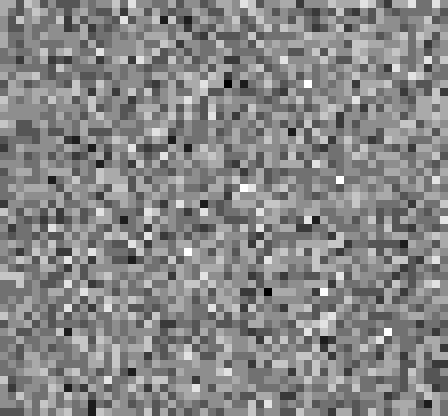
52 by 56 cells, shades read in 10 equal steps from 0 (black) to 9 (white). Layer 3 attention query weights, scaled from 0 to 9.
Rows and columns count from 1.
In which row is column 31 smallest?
11
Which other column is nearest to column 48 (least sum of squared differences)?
25
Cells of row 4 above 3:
43
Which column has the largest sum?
28
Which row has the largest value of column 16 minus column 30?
8
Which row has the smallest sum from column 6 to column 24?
41
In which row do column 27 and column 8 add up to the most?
15
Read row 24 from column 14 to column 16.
3 7 7
